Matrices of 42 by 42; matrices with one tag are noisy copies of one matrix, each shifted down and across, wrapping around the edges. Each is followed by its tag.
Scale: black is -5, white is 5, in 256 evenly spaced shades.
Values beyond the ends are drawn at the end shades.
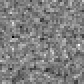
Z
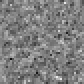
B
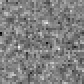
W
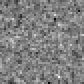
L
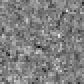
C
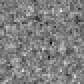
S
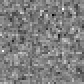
L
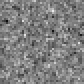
W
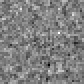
S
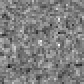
Z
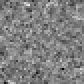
B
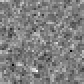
B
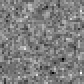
W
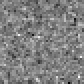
L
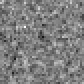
S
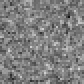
S
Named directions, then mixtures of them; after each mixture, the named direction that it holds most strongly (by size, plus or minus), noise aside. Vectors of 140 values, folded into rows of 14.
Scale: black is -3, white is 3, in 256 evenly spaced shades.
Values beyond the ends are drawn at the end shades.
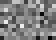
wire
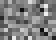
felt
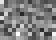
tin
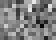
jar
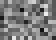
felt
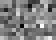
jar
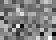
tin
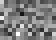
tin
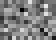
felt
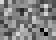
felt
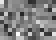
tin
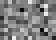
felt
